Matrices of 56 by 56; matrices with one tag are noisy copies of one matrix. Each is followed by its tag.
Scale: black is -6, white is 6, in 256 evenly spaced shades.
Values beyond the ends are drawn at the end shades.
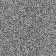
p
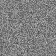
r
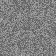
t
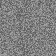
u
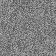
t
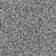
p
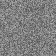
p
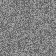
t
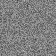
r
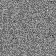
r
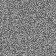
r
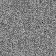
t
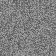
t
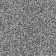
p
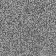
p
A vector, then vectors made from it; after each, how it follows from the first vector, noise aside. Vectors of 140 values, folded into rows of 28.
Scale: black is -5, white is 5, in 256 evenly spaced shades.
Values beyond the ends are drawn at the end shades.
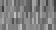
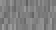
wrapped around, negated, shrunk.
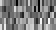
wrapped around, negated, scaled up.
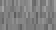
negated, shrunk.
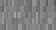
shrunk.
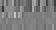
partly zeroed.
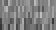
reversed.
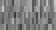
negated.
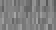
shrunk.
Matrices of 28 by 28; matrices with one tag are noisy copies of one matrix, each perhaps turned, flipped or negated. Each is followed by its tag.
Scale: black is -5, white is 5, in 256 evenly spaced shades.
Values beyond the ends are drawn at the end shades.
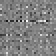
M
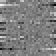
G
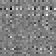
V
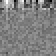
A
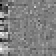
A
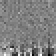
A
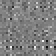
V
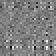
V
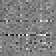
M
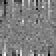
G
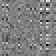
V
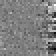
A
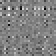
V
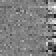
A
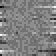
G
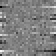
G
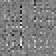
M
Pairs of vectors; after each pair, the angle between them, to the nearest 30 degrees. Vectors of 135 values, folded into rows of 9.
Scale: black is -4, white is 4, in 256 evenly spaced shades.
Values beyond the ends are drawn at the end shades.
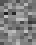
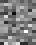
60 degrees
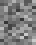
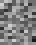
120 degrees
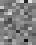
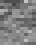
120 degrees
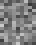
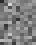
90 degrees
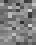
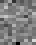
90 degrees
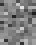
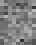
120 degrees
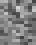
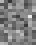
90 degrees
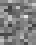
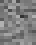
120 degrees
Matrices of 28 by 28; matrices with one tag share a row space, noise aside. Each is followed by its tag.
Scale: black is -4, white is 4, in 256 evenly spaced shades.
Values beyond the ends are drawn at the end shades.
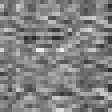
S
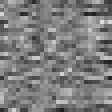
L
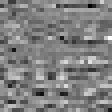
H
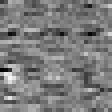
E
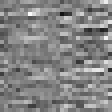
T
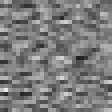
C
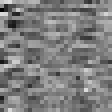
E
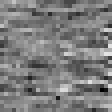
T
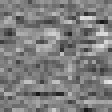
S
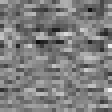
S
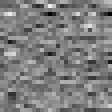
H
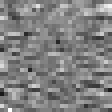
L
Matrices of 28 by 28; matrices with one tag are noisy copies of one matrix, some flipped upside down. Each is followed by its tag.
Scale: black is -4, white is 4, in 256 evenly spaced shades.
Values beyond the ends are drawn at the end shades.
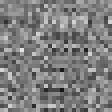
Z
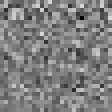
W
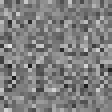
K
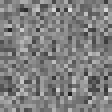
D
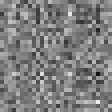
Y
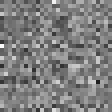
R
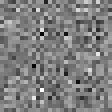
Y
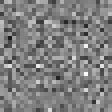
K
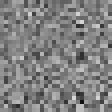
W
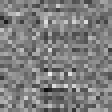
Z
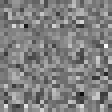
W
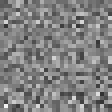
W
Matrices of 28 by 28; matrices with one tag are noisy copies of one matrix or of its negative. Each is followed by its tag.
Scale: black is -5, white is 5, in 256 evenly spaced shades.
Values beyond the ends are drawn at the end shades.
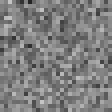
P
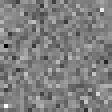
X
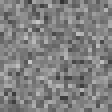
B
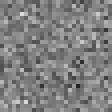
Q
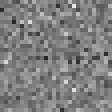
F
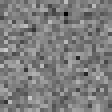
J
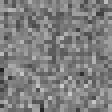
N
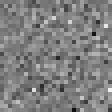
Q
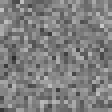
X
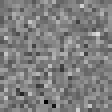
N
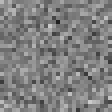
N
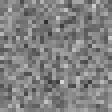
P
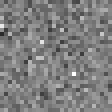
B
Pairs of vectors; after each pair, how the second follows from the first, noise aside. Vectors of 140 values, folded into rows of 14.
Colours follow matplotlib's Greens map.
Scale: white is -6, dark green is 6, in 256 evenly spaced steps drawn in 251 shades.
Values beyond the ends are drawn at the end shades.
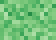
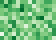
reversed, negated, scaled up.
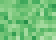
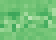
reversed, negated, partly zeroed.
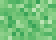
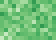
wrapped around.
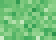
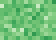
wrapped around.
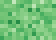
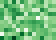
reversed, negated, scaled up.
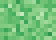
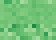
reversed, negated, partly zeroed.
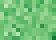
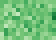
wrapped around.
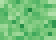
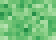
reversed.
